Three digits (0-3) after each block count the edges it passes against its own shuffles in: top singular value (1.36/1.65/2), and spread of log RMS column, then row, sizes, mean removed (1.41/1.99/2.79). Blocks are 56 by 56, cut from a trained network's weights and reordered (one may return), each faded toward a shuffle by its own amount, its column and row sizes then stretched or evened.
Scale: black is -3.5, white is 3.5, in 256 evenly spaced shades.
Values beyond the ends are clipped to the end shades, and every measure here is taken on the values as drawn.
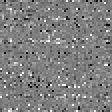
0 1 2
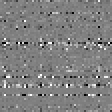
2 1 3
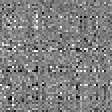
3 2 2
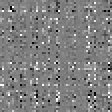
2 3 2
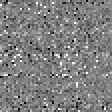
1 1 1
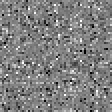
1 1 0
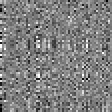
3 3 0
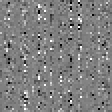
0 3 0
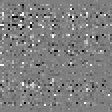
0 1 3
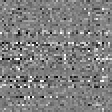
1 1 3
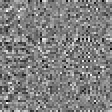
3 1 2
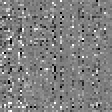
0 3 1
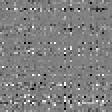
1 2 3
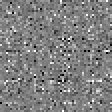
1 2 1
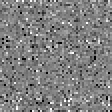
0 0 1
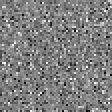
2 0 1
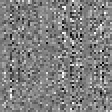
2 3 0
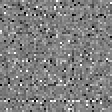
2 1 1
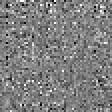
0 2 2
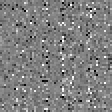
0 2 0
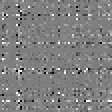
2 2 3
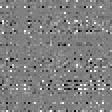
1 2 3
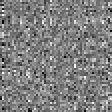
3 2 0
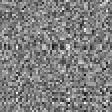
3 1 0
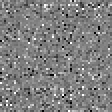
0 1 1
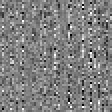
0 3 0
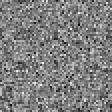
2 0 0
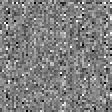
1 2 0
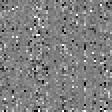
1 3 0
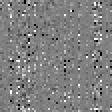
0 3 1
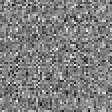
3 1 1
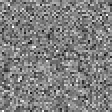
2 0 0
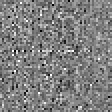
2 2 0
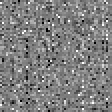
1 2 0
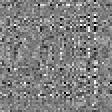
3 2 2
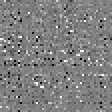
0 1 2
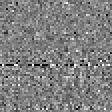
2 0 2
